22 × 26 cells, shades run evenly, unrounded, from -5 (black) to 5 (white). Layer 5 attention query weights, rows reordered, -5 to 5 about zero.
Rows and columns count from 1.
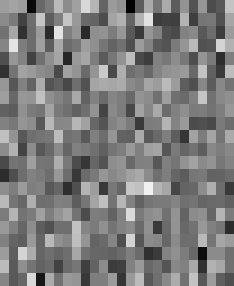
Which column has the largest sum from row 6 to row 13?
26
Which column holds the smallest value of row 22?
5
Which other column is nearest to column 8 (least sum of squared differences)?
21
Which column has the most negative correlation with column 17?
20
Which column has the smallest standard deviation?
11
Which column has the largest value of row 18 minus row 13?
9
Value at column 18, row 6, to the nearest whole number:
0
